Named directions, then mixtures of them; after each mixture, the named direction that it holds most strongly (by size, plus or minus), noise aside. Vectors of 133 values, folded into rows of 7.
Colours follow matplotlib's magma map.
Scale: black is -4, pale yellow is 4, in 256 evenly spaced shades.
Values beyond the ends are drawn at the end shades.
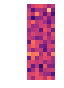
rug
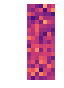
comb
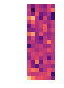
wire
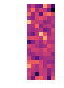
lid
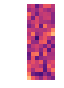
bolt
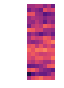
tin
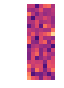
bolt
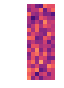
comb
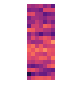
tin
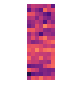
tin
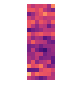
tin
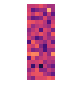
rug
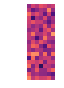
rug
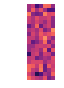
bolt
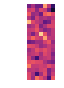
lid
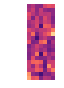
bolt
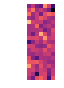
lid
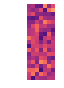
comb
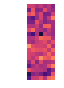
tin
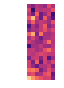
wire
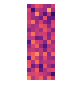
rug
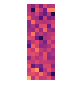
wire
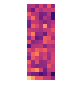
wire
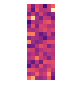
lid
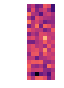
lid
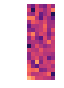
wire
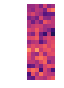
comb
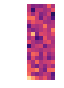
wire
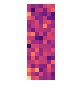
wire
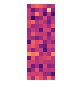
rug
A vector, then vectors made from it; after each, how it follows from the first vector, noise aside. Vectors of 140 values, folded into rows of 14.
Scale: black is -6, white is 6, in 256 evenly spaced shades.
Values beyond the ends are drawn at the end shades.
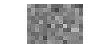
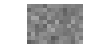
reversed, shrunk.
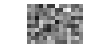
wrapped around, scaled up.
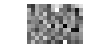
negated, scaled up.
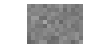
reversed, shrunk.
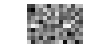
wrapped around, negated, scaled up.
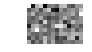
wrapped around, negated, scaled up.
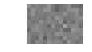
shrunk.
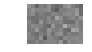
shrunk.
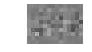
wrapped around, partly zeroed.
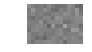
shrunk.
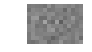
reversed, shrunk.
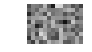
wrapped around, scaled up.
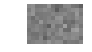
shrunk.
